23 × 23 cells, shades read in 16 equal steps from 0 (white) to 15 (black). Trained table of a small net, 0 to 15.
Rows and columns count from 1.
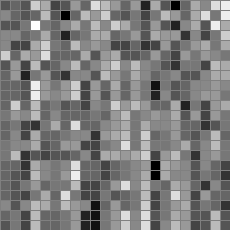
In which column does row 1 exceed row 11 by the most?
18
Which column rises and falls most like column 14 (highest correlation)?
2
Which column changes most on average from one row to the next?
4
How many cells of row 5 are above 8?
9
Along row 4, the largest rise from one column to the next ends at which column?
19
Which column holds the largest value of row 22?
10
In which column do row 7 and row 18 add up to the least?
8
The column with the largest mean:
3
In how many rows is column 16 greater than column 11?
16
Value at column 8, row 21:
6
